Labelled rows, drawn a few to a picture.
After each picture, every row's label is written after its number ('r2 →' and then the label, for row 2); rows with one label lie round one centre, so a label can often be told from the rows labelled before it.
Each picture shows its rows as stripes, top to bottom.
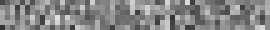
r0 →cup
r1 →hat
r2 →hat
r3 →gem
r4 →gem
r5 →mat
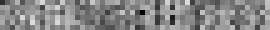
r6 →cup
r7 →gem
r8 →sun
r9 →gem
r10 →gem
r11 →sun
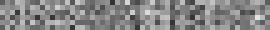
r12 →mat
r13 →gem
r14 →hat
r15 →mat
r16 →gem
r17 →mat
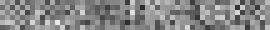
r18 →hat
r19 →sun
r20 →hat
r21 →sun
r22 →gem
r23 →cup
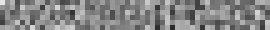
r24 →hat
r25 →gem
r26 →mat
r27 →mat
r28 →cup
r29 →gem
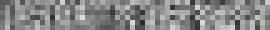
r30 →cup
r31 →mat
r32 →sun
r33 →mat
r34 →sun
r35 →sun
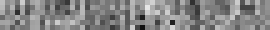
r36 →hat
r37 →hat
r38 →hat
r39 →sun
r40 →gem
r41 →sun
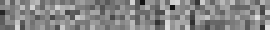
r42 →sun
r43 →gem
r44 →cup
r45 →mat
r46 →cup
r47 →cup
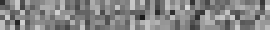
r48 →cup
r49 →cup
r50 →gem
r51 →sun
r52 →hat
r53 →hat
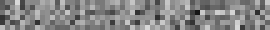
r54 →cup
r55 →cup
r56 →sun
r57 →cup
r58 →mat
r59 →hat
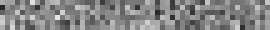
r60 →gem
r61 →mat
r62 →cup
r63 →gem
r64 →hat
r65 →hat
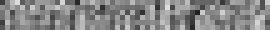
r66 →cup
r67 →gem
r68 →sun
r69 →mat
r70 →mat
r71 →mat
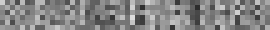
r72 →hat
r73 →sun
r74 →hat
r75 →sun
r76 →sun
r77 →gem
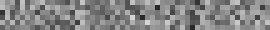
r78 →hat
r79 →gem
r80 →mat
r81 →sun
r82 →hat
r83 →mat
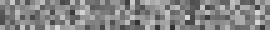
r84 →hat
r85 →sun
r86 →mat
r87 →cup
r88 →mat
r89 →gem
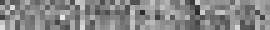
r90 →mat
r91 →hat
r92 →sun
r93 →cup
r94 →hat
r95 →hat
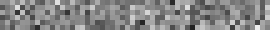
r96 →gem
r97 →cup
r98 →hat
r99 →cup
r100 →sun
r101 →mat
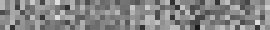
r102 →gem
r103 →hat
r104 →cup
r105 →gem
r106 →hat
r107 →sun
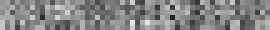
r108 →sun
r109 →gem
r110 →sun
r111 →gem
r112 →hat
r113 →hat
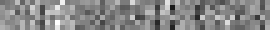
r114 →cup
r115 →gem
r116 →gem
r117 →sun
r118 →gem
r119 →gem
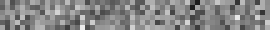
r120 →sun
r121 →mat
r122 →gem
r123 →hat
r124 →cup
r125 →hat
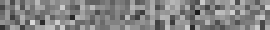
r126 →sun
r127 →cup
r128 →sun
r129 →mat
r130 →gem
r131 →cup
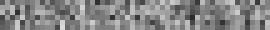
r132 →sun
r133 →hat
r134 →hat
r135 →mat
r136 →cup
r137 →cup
